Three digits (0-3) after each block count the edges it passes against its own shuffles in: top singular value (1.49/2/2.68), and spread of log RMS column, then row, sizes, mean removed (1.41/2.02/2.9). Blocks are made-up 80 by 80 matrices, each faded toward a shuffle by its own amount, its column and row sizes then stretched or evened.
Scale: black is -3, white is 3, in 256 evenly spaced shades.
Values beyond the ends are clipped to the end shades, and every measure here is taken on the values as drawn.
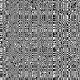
3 3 0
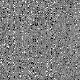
1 2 1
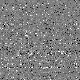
1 0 2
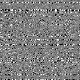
2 1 3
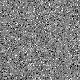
1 0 0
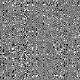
1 3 2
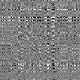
3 2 3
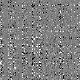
0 3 2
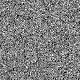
0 0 0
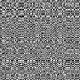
3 0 3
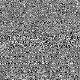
0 0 3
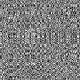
3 0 1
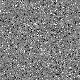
0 0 0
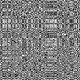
3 1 1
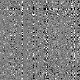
2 3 2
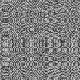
3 1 1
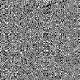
2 2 1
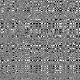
3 2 3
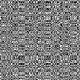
3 2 2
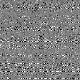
2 0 3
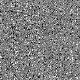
0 2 1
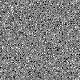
1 0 1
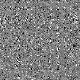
0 2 2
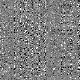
1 3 1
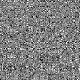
2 1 2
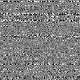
2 0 3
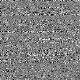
1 1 3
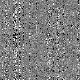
0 3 1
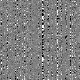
2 3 0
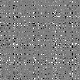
1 3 3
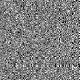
2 2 0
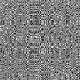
3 2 1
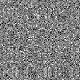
2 0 1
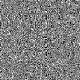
2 1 0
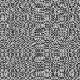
3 0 0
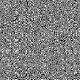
2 2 1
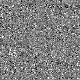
0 1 2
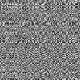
3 0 3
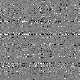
2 1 3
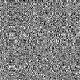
2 0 1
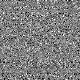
0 0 2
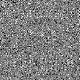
1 0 1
